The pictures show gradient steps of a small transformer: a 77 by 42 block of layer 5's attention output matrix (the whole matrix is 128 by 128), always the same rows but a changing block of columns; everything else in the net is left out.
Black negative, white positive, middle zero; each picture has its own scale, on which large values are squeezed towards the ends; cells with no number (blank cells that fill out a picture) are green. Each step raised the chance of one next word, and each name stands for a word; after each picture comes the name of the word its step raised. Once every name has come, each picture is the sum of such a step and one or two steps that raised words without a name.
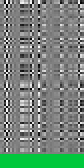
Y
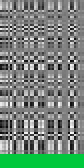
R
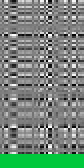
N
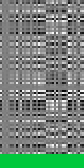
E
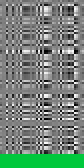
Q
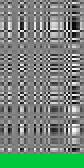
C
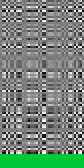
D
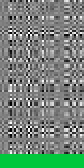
N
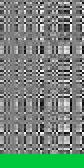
Y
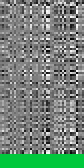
Y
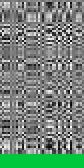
R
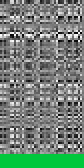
N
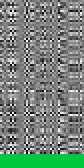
D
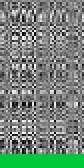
R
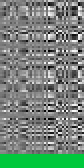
Q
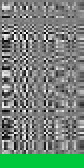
R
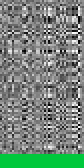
Q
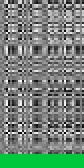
Y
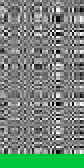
Q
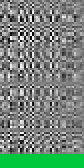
R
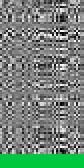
N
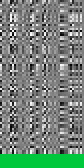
Y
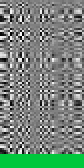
E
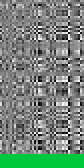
R
